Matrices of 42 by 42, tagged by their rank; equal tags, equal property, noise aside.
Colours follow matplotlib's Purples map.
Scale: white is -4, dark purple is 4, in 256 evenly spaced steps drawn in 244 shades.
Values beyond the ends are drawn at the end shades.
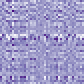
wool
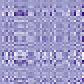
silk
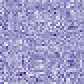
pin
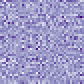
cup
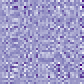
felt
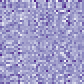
cup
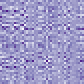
wool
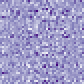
cup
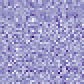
pin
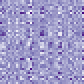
felt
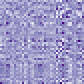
felt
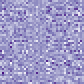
cup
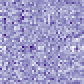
pin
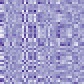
silk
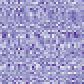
felt
